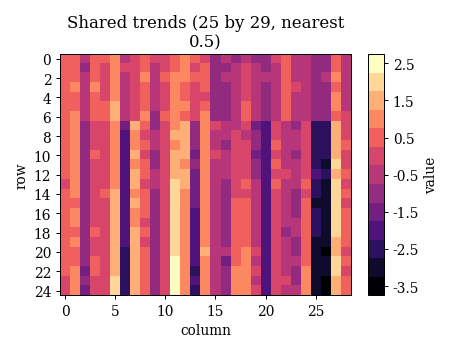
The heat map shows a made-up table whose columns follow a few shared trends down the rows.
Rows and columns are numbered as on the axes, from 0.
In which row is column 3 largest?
3
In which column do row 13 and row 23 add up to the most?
11
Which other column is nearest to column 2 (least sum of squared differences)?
9
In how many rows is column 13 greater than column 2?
7
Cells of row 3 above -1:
24
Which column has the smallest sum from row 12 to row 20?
26
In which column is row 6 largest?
5
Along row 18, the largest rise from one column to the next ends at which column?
27
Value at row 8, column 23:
-0.5
